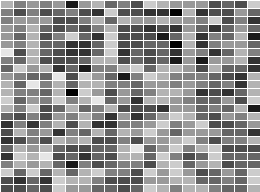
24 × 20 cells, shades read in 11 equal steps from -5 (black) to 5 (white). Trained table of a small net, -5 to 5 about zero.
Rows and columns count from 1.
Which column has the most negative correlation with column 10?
9
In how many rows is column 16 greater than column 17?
9
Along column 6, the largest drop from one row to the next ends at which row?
6
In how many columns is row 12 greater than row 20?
8
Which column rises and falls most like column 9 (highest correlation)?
19
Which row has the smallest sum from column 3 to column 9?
16
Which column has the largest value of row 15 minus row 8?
14
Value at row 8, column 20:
-3
